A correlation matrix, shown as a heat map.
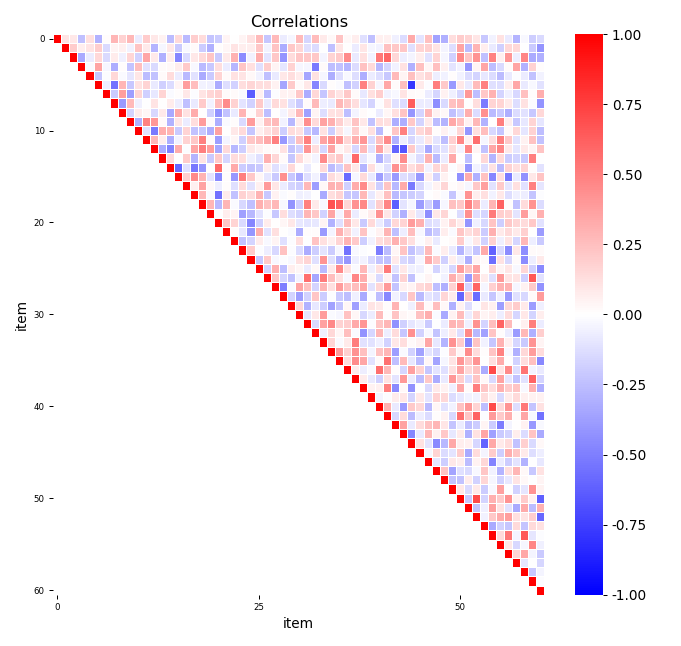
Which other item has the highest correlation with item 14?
20
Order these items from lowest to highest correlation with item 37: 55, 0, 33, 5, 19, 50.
5, 19, 0, 50, 55, 33
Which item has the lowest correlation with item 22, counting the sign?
15
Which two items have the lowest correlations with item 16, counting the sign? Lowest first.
44, 32
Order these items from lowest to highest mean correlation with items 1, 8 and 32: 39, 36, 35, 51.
39, 36, 35, 51
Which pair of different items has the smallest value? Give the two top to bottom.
5, 44
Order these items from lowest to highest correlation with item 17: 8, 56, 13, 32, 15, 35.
13, 56, 32, 35, 8, 15
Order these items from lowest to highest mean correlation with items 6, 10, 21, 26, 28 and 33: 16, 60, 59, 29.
29, 60, 16, 59
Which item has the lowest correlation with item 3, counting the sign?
32
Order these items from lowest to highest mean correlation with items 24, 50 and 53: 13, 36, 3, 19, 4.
19, 36, 4, 13, 3
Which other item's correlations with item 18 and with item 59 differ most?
51
